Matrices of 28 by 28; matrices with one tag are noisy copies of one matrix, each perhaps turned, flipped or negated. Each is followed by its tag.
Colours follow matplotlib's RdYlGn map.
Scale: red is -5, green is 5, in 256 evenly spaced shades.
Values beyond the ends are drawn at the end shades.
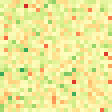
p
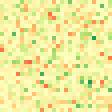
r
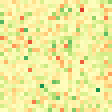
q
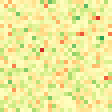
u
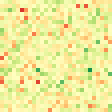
p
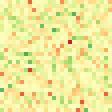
q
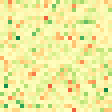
p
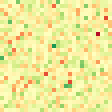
r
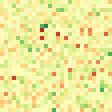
r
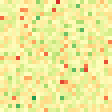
r
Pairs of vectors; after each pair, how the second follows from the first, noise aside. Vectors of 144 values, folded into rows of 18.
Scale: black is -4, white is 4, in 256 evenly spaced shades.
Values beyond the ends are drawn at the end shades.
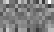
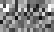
wrapped around, scaled up.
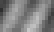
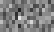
shuffled.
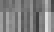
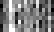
wrapped around, scaled up.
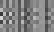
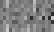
reversed, negated, partly zeroed.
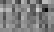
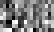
reversed, scaled up.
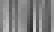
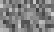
shuffled.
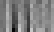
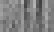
reversed, shrunk.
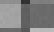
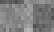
reversed, negated, shrunk.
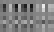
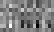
reversed.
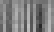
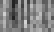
reversed.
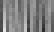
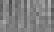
reversed, shrunk.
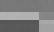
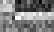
reversed, scaled up.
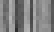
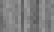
reversed, shrunk.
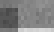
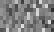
shuffled.
